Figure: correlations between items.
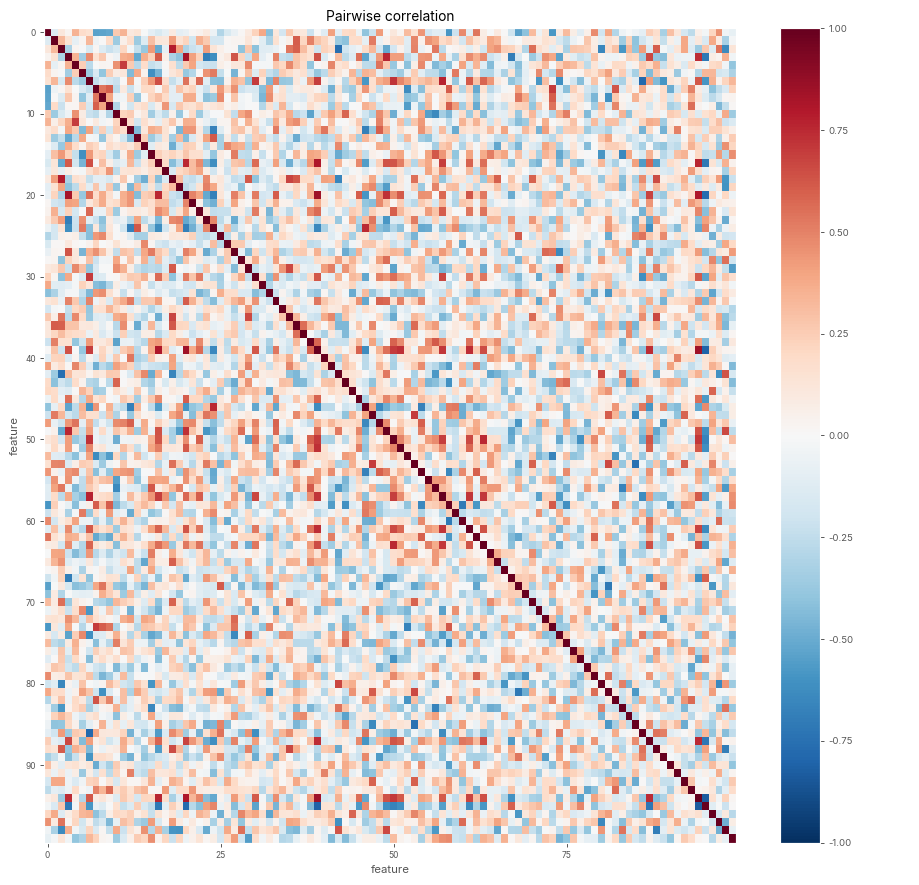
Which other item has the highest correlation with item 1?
36
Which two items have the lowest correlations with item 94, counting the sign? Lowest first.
95, 67
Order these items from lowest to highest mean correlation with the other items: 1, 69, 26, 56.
69, 26, 56, 1
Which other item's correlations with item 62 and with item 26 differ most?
58
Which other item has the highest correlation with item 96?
44
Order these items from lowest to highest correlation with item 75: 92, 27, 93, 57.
92, 27, 57, 93
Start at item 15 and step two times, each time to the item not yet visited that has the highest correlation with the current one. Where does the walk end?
38
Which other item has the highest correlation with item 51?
39
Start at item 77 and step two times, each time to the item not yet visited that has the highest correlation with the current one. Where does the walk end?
67
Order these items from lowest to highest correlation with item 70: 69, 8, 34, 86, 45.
8, 69, 45, 34, 86
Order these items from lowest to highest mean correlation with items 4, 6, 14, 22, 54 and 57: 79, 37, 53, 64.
37, 64, 53, 79
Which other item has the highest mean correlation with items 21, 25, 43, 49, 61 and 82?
20
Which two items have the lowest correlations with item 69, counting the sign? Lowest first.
79, 81
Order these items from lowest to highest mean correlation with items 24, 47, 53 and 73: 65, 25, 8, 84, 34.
25, 8, 65, 34, 84
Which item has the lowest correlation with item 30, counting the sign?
86
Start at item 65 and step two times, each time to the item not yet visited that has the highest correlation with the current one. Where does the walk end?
2
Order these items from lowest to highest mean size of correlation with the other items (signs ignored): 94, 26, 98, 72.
26, 72, 98, 94
